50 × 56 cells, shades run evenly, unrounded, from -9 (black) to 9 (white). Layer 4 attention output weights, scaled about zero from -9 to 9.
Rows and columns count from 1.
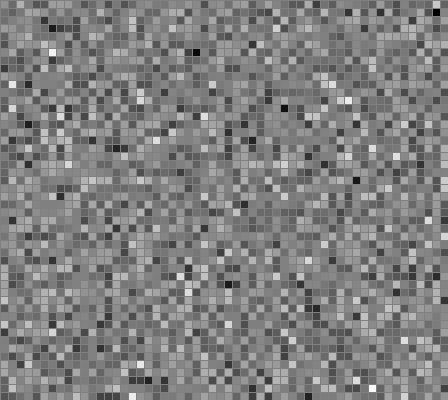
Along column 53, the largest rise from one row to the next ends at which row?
7
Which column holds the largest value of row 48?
45
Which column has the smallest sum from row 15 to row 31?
53
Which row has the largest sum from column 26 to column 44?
21
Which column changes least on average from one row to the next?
11
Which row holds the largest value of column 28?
33
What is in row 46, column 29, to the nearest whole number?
-5
